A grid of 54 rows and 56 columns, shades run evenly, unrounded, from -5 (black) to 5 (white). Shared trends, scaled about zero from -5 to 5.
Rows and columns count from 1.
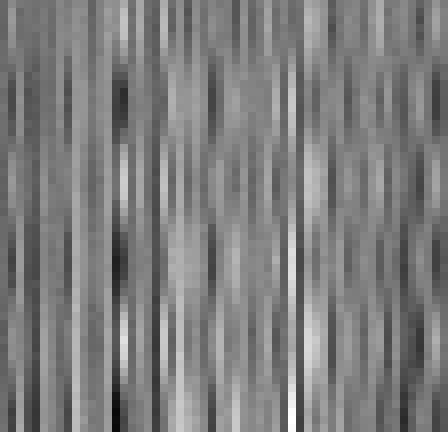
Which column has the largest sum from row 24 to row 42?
37
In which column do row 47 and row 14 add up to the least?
15
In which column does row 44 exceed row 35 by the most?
16
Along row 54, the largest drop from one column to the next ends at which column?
38
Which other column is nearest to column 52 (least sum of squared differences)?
49
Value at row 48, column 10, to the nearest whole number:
2
